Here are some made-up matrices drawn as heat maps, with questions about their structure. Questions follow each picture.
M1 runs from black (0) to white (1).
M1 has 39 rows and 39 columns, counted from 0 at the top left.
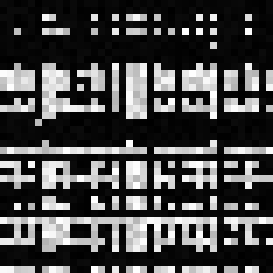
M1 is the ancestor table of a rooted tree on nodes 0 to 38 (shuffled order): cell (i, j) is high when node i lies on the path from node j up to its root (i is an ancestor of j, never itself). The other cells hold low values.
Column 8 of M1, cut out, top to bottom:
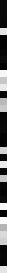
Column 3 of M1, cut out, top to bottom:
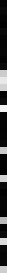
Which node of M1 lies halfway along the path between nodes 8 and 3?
14
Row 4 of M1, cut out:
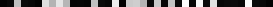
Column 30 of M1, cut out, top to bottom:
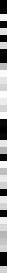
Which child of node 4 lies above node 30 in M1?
26
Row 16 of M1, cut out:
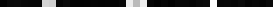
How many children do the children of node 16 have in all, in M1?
2
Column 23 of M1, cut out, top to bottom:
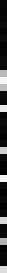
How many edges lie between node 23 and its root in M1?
9
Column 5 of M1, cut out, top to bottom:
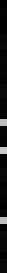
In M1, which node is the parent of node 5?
17
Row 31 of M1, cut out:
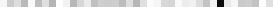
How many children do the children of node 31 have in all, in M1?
2
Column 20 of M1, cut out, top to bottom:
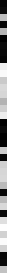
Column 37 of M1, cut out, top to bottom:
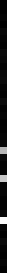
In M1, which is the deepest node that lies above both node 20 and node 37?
25
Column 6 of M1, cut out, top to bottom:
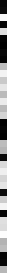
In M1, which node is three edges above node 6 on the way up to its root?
13
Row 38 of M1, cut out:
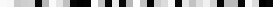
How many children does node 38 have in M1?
2
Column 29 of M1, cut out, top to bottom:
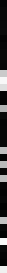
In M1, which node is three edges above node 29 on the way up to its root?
11
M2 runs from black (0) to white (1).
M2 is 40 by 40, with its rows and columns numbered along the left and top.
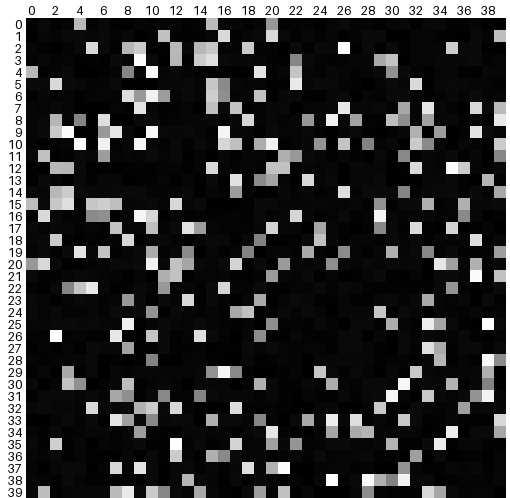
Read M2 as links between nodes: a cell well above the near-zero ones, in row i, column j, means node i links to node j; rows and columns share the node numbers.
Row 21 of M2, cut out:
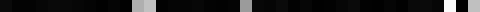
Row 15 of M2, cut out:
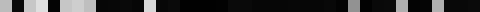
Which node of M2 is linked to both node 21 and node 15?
node 12
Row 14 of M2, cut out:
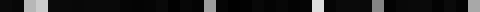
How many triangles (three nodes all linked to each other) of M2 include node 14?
1
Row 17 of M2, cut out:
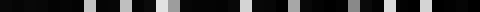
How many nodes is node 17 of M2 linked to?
9
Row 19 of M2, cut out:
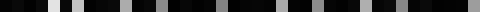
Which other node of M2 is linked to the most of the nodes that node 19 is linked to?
node 8
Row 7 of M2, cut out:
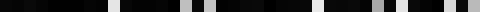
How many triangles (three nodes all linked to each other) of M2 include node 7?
5
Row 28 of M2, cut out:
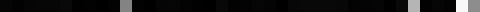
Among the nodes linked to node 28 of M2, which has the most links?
node 10
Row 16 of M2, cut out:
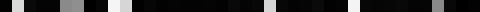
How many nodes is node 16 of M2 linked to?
8
